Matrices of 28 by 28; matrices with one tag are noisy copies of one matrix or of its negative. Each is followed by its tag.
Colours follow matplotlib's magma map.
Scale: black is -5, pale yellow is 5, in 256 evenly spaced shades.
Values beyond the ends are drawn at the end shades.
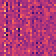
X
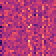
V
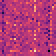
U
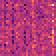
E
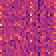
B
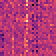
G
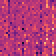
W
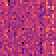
W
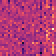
W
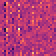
X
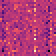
U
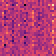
E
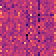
B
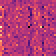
V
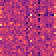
B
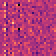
X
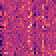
V
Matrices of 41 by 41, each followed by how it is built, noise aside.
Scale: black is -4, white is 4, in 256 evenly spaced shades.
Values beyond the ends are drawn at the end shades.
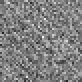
Toeplitz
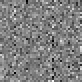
uneven columns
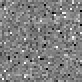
sparse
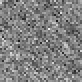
Toeplitz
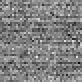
blocks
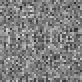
blocks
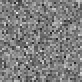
noise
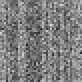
blocks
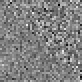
upper triangular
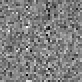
uneven columns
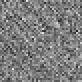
Toeplitz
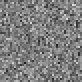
noise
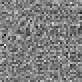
blocks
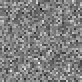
noise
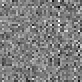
low rank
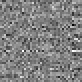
low rank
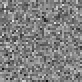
noise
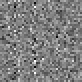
uneven columns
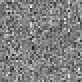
uneven columns
